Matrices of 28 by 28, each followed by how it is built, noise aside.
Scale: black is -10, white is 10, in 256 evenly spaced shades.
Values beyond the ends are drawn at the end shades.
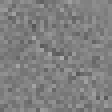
banded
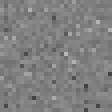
sparse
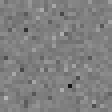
sparse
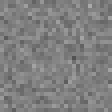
blocks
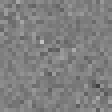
block diagonal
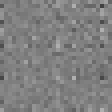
low rank
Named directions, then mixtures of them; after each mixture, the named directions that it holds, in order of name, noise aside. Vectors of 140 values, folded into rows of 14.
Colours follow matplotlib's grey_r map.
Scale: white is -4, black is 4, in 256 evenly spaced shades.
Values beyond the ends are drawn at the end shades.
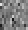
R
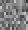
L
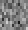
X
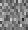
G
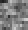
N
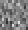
X.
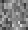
N, X.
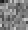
L, N, X.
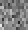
R, X.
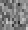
R, X.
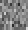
R, X.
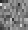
G, N, R.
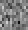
G, X.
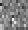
R.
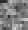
N.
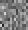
G, L, X.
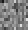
G, L, N.
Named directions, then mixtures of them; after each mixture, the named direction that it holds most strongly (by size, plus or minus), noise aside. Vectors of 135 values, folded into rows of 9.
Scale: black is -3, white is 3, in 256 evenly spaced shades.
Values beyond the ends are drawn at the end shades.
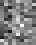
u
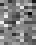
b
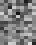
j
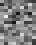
b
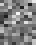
b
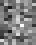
u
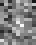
u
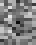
u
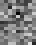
j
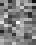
b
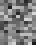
j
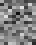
j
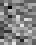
u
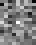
b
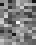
b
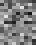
b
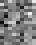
b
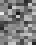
j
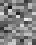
j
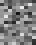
b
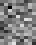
j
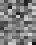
j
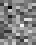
u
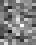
u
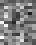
b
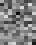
j
